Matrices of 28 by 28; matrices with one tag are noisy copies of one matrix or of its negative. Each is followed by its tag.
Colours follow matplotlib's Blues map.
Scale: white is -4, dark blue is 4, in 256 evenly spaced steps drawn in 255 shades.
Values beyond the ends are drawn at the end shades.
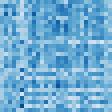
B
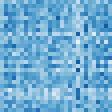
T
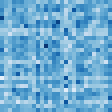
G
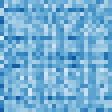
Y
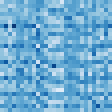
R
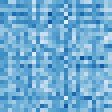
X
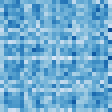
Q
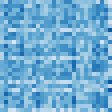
Q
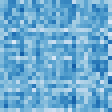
Q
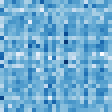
Y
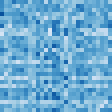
G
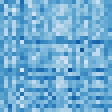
B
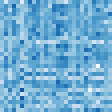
B
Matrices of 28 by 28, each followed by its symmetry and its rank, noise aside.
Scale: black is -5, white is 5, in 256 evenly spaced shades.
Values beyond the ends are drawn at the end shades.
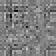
symmetric, rank four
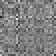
no symmetry, rank four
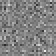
no symmetry, rank six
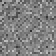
symmetric, rank six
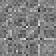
symmetric, rank three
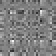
no symmetry, rank three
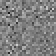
no symmetry, rank six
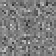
no symmetry, rank six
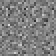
no symmetry, rank six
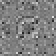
symmetric, rank three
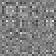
no symmetry, rank three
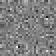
antisymmetric, rank six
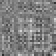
symmetric, rank three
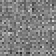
antisymmetric, rank six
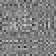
no symmetry, rank four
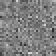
antisymmetric, rank six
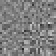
antisymmetric, rank four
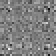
antisymmetric, rank four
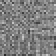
antisymmetric, rank six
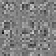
symmetric, rank three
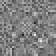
symmetric, rank four
